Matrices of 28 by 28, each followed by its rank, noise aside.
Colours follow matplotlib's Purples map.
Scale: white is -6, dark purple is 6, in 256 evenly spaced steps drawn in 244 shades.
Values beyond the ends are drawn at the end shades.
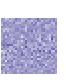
six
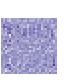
six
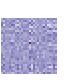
three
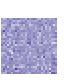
six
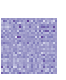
four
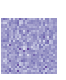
five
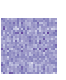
five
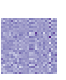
three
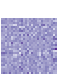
six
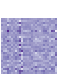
three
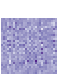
four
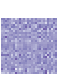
four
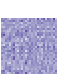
four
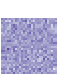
six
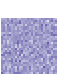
six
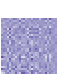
three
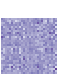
four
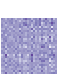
three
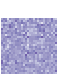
five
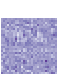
five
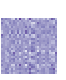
three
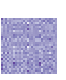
four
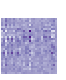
three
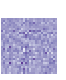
four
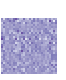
four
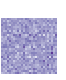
five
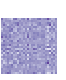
three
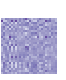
three
